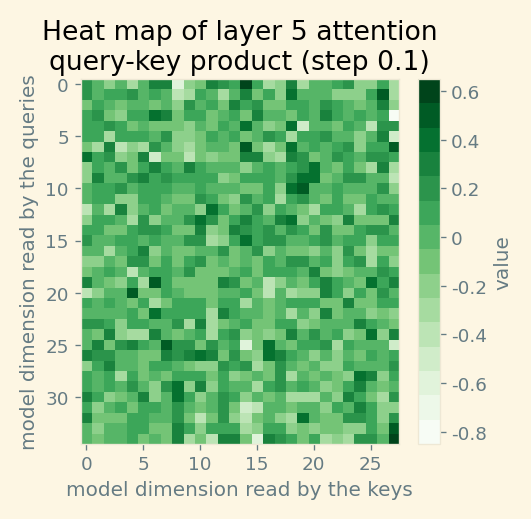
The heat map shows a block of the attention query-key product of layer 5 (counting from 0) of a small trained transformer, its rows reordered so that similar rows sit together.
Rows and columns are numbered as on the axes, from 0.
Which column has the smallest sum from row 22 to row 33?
14
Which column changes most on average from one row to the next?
27
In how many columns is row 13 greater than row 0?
14
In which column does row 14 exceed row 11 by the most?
13
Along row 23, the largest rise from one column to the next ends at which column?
10
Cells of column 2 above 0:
15
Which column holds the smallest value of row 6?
3
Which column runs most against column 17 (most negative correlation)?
22
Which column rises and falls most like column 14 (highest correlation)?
18
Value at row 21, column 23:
0.3
